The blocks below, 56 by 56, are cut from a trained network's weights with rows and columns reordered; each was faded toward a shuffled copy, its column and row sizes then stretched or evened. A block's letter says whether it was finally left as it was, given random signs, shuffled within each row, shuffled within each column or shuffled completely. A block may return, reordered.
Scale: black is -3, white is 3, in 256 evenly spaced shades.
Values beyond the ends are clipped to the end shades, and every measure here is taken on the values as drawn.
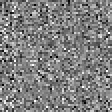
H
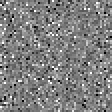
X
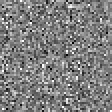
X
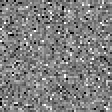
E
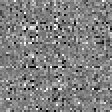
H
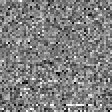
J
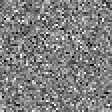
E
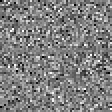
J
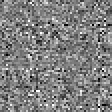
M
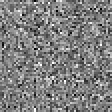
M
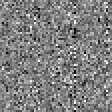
X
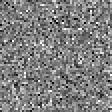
E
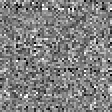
M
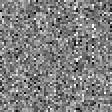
X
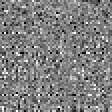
H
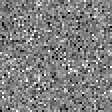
E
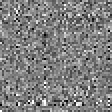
H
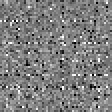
M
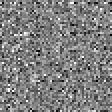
M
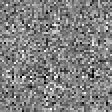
M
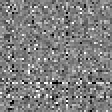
H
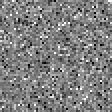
E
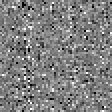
X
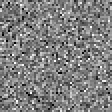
E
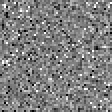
E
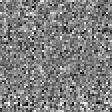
M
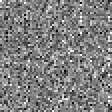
X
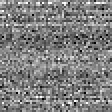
J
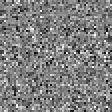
M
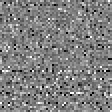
J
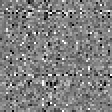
H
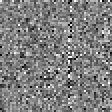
M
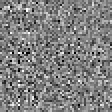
M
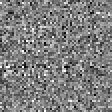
M
